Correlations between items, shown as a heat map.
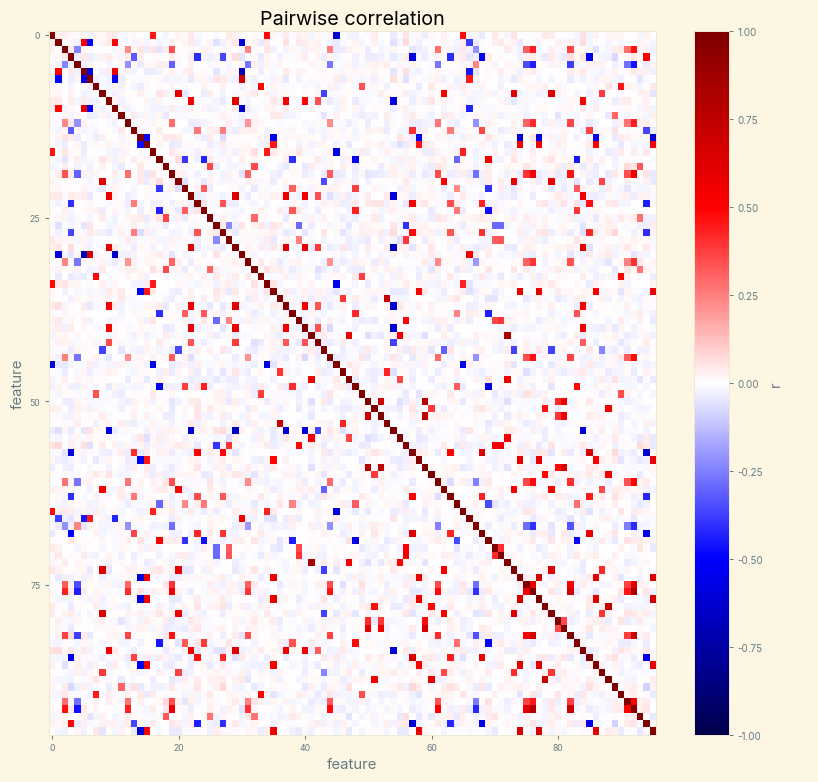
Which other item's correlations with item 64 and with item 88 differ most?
78
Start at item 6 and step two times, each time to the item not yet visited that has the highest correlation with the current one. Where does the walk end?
66
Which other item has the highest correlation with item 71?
56
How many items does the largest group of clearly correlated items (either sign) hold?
13
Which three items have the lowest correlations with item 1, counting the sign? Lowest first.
30, 6, 66
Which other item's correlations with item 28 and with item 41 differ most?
72
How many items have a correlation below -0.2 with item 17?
6
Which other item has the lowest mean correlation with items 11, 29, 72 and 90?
54
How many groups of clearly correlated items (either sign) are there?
16
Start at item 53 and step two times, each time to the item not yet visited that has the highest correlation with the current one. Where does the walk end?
46
